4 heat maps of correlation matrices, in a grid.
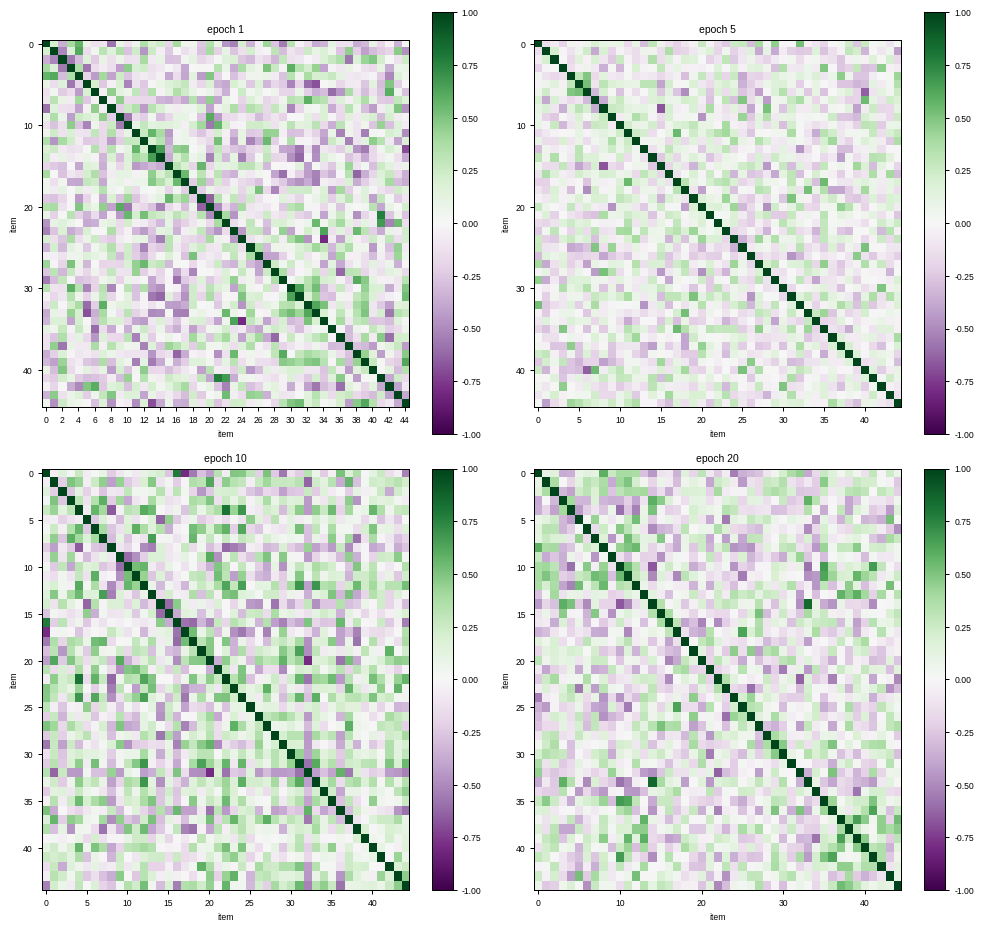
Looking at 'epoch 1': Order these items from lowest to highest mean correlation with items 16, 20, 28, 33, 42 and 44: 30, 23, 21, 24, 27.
21, 23, 27, 30, 24
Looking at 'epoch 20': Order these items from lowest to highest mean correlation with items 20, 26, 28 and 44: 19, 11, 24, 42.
42, 11, 24, 19
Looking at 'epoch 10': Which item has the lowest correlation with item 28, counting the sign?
14
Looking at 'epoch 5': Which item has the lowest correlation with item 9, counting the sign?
20
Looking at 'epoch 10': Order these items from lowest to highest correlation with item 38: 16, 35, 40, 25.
35, 40, 25, 16
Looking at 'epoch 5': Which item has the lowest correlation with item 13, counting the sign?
32
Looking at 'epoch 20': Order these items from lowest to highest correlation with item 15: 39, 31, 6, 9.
9, 6, 39, 31
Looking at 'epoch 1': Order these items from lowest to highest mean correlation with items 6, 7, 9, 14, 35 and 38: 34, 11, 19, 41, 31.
41, 19, 31, 11, 34
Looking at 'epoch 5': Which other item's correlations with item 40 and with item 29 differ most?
6
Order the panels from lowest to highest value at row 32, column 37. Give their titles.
epoch 10, epoch 20, epoch 1, epoch 5
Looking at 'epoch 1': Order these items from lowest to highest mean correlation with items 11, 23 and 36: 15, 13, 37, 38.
37, 15, 13, 38
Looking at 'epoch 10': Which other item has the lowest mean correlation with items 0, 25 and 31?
17
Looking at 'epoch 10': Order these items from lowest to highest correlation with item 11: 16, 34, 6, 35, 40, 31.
16, 34, 35, 40, 31, 6
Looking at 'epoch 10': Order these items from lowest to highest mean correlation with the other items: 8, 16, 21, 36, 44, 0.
8, 36, 16, 0, 21, 44
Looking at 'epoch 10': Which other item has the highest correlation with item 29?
20
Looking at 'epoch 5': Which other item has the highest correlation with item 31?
19
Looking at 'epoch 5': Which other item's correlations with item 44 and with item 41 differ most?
16
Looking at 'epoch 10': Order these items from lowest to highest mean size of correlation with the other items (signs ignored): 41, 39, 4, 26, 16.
39, 41, 26, 16, 4
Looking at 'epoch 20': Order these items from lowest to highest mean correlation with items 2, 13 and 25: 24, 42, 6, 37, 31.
6, 31, 24, 37, 42
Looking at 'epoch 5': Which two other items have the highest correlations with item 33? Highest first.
18, 35
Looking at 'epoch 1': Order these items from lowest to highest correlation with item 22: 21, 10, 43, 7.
7, 10, 21, 43
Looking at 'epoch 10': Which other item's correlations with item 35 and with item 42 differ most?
13
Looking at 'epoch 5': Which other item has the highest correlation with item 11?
17
